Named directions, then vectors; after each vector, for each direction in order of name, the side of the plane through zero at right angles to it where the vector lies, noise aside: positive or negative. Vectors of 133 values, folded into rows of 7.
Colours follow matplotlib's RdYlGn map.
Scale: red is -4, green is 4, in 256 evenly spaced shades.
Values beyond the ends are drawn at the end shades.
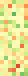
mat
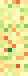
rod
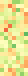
positive, negative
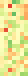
positive, negative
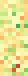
positive, positive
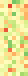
positive, negative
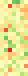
positive, negative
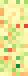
negative, negative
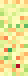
positive, positive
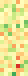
positive, positive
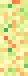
negative, positive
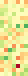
positive, positive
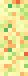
negative, positive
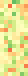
positive, negative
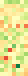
negative, negative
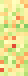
positive, positive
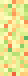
negative, positive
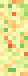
negative, positive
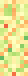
negative, positive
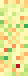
positive, positive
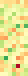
positive, positive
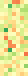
negative, positive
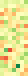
negative, negative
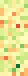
negative, negative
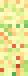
positive, positive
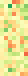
negative, positive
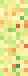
negative, negative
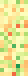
negative, negative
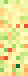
negative, negative
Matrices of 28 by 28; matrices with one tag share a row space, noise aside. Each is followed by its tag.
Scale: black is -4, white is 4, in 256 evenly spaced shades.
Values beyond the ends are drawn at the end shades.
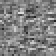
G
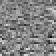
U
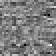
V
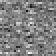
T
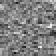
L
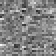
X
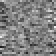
U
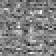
T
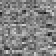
V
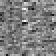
X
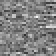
V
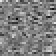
L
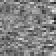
G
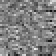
L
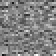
U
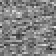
V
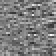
G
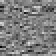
X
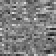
V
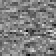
G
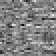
X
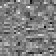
T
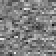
X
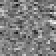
L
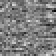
V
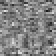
U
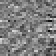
L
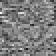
U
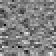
U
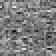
V
